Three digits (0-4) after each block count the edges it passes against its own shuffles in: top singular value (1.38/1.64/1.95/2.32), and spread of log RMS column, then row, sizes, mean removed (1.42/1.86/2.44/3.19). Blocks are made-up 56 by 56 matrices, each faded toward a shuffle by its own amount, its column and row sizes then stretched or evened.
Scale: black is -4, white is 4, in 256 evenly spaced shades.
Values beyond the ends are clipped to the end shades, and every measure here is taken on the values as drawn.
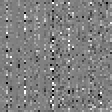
2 4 0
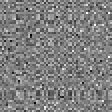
4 0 0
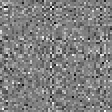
4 2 1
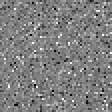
0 0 0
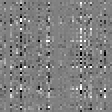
3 4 2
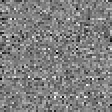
0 0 3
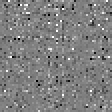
0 2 2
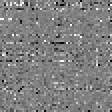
2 1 3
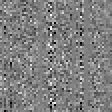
0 4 0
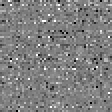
0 1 3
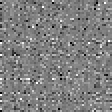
3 1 2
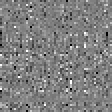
1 3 2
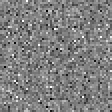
1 1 0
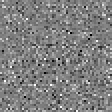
3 0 1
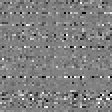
2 1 4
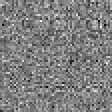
3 0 1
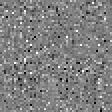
2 1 0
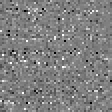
1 1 2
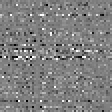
2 1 4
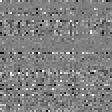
2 1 4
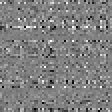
3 1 4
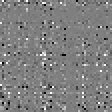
2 3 3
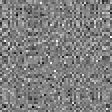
4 0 1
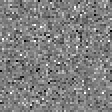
0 0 1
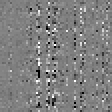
1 4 1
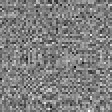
3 1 0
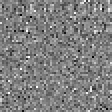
2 1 0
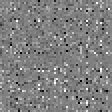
0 2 2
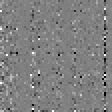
2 3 1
